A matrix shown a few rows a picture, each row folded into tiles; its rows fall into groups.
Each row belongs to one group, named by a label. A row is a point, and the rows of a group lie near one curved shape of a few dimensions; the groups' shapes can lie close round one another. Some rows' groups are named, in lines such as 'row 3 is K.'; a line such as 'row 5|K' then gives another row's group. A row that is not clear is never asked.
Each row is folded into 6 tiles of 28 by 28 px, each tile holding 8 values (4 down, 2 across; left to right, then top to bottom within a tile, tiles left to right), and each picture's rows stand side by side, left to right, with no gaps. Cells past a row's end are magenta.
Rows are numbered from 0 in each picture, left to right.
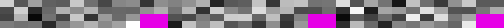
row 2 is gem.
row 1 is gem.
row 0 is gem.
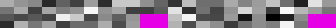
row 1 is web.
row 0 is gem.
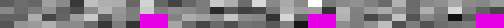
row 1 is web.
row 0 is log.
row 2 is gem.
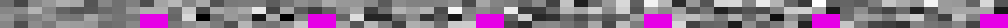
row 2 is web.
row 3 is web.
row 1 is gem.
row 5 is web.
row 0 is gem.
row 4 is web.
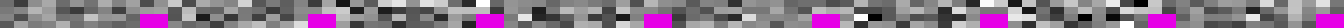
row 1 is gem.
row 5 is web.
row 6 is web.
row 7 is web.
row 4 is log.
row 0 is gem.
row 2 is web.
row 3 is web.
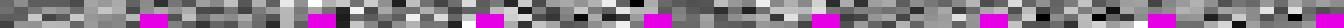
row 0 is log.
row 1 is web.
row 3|web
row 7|gem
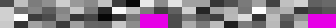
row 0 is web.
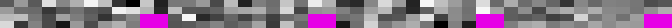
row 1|web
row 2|log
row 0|web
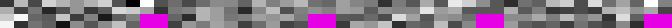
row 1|gem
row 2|gem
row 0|web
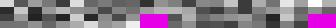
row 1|web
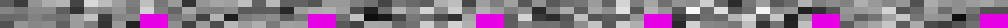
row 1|gem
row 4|gem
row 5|gem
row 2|web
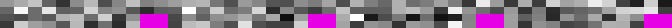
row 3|web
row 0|gem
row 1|gem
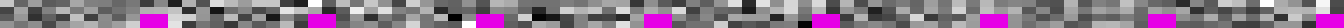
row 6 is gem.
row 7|web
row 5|web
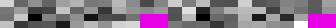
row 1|gem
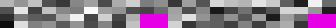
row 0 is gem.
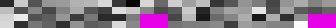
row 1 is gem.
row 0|web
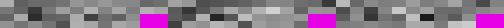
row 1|log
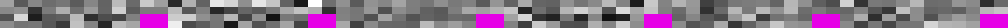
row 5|gem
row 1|web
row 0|web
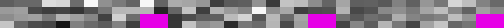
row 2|gem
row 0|web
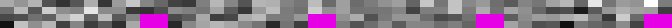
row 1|log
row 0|gem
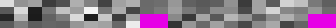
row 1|gem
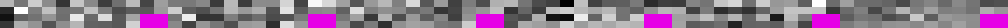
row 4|web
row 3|log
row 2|gem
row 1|web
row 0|gem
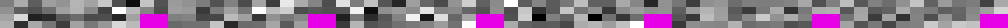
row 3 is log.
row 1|gem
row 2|gem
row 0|web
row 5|gem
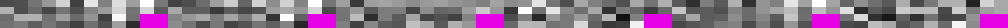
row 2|log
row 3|gem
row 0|web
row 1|web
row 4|web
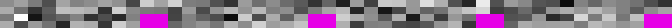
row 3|log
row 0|web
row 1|log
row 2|web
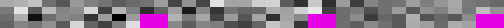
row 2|log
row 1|web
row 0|gem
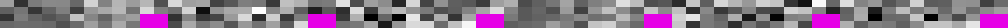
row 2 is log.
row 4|web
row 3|gem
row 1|gem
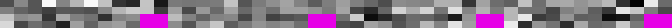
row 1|gem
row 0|web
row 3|web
